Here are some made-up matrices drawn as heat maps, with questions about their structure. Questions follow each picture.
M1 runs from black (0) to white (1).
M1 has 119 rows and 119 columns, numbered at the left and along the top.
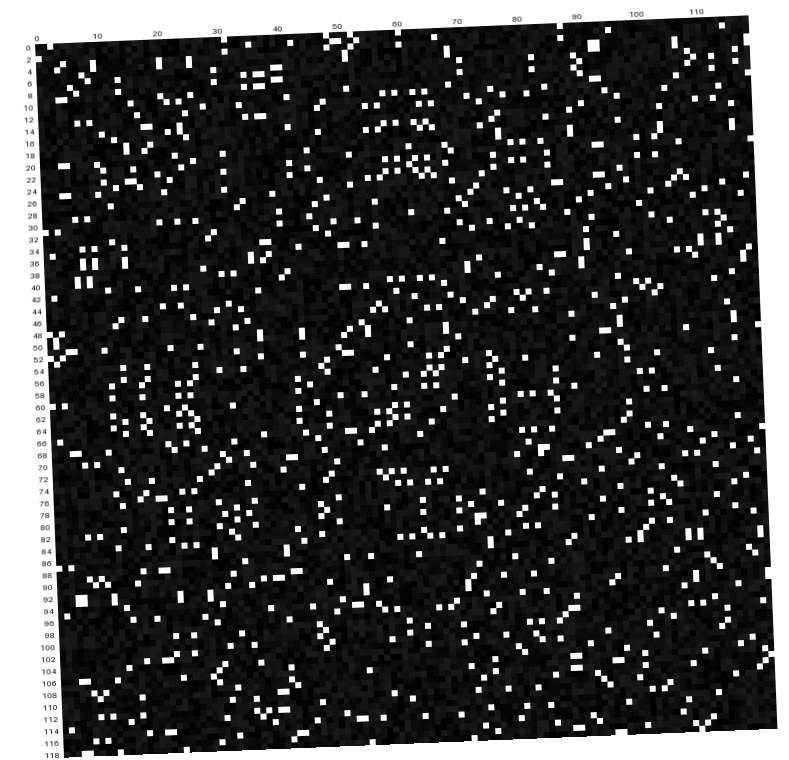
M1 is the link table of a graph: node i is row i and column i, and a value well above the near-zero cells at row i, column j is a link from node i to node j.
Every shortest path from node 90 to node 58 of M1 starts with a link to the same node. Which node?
node 109
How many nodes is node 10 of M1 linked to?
10
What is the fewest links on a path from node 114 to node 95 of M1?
2
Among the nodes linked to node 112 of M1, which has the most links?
node 32
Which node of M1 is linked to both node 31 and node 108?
node 39
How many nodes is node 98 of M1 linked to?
5
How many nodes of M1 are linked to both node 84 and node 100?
1
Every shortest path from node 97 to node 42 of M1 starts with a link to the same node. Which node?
node 86
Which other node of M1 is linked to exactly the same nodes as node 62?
node 64
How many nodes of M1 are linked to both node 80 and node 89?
0
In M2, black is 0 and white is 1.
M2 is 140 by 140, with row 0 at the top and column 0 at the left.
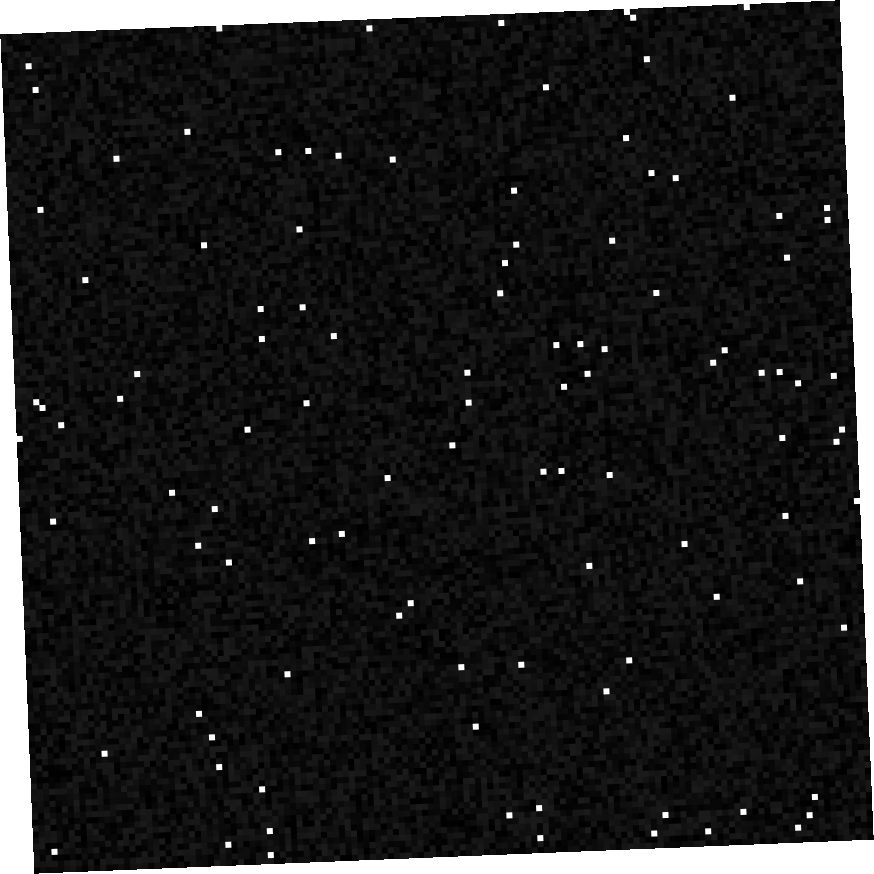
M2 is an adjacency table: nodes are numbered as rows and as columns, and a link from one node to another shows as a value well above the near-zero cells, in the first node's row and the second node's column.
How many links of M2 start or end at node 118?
4
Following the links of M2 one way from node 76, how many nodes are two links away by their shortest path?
4
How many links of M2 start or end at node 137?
5
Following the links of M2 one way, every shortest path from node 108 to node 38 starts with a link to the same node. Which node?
node 72
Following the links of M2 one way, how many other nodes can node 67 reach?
10
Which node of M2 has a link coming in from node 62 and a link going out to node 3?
node 136
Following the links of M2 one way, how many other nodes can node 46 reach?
3
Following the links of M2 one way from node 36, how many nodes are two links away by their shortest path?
1
